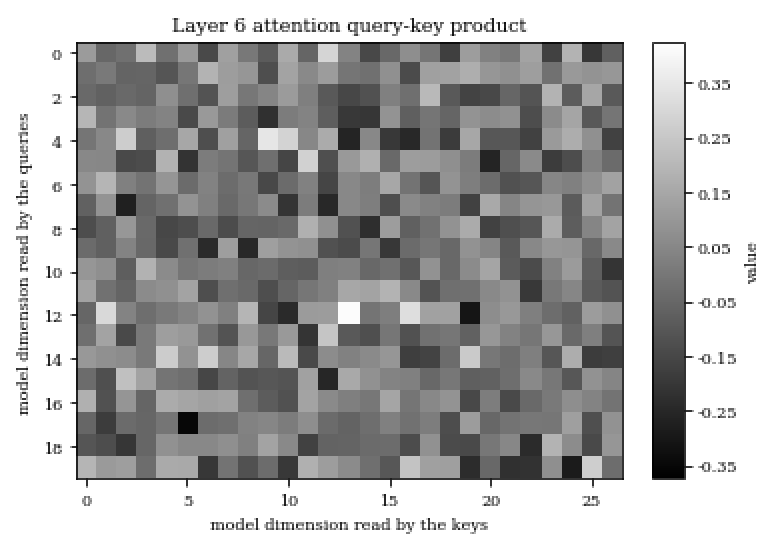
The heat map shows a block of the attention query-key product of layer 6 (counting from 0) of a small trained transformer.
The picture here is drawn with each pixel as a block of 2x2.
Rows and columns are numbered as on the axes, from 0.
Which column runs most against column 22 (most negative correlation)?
23
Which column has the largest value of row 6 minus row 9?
15
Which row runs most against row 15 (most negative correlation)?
13
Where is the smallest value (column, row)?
5, 17
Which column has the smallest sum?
22
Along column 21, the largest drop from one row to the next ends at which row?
19
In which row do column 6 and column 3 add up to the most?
14
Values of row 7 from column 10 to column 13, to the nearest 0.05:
-0.2 0 -0.25 0.05
